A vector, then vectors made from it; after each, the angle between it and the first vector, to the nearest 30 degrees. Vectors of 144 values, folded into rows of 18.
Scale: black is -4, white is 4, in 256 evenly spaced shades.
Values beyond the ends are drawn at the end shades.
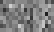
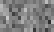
120 degrees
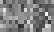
150 degrees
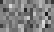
30 degrees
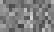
150 degrees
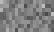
90 degrees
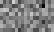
120 degrees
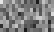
90 degrees
